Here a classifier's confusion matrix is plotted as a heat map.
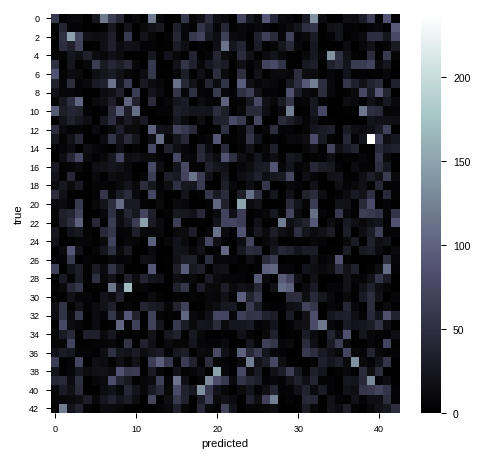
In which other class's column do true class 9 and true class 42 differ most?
1
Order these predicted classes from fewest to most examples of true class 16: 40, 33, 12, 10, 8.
10, 8, 33, 40, 12
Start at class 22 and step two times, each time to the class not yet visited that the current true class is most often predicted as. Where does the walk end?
25
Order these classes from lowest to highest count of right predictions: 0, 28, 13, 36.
0, 36, 28, 13
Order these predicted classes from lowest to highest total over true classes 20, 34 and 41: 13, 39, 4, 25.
13, 25, 4, 39
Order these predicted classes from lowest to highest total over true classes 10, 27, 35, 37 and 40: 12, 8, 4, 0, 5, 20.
4, 5, 20, 8, 12, 0
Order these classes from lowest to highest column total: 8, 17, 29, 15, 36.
17, 36, 8, 29, 15
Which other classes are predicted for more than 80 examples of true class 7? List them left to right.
15, 23, 31, 32
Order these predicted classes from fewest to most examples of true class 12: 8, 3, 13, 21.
3, 13, 8, 21
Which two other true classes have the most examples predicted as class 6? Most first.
0, 19
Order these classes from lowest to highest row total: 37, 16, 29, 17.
16, 17, 29, 37
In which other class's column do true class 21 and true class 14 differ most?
32
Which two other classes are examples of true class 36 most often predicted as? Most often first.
23, 20
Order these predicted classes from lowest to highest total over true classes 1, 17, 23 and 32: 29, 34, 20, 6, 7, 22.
22, 6, 34, 29, 7, 20
